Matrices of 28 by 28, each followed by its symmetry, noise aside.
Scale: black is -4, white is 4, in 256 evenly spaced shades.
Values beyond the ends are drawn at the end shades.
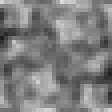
same after a half turn.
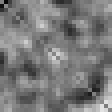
symmetric.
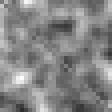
no symmetry.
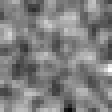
antisymmetric.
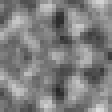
mirrored top to bottom.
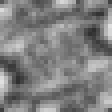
same after a half turn.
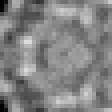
mirrored top to bottom.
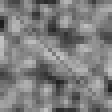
same after a half turn.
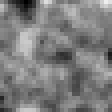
no symmetry.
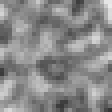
no symmetry.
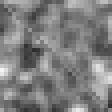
no symmetry.
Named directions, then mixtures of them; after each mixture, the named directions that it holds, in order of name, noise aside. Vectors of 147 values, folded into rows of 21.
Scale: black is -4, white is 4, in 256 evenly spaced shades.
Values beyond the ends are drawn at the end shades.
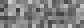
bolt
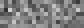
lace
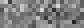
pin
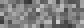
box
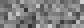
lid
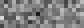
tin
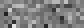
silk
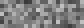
box.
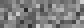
lid.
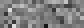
silk.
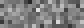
box.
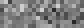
pin.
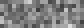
box.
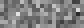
lace, lid.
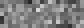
box.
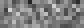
box, lace.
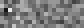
lace, silk, tin.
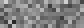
pin, silk, tin.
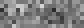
bolt, pin, silk.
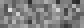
box, lace.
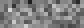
box, lace.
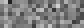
bolt, pin.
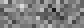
pin, silk.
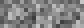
box, lid.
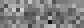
bolt, lid, pin.
